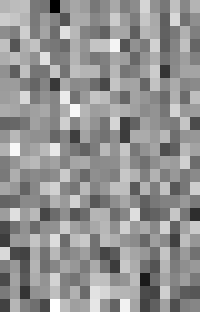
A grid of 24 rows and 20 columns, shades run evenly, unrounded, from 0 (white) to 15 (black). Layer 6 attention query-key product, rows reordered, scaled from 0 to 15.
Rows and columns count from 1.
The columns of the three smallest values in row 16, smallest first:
8, 6, 13
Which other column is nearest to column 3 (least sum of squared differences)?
16
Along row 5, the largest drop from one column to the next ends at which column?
5
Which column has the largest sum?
15
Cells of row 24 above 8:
7
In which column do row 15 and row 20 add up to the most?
3
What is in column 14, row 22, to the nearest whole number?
4
